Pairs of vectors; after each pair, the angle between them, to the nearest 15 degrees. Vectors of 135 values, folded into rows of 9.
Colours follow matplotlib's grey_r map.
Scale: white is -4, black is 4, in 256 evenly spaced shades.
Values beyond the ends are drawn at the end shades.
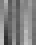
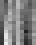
165 degrees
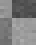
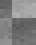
165 degrees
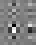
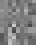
135 degrees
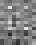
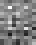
15 degrees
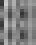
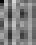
30 degrees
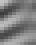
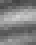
60 degrees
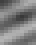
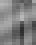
135 degrees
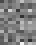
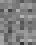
150 degrees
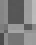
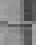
120 degrees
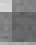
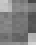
45 degrees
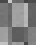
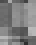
60 degrees
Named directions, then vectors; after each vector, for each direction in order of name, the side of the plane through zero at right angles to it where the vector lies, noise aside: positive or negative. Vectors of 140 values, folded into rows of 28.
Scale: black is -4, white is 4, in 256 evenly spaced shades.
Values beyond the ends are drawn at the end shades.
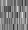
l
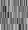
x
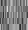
negative, positive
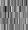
positive, positive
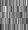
negative, negative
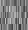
negative, positive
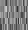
negative, negative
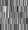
negative, negative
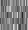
negative, positive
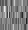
negative, negative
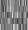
negative, positive
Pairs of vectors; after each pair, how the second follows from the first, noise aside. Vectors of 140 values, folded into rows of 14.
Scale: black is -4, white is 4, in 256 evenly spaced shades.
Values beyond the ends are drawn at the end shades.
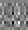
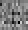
sign-scrambled.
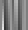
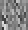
sign-scrambled.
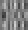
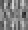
reversed.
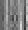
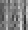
copied.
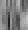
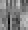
copied.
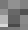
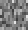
shuffled.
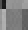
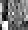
wrapped around, negated, scaled up.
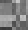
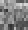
wrapped around, negated.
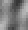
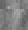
wrapped around, negated, shrunk.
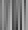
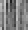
reversed.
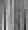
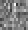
shuffled.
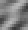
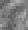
wrapped around, negated, shrunk.
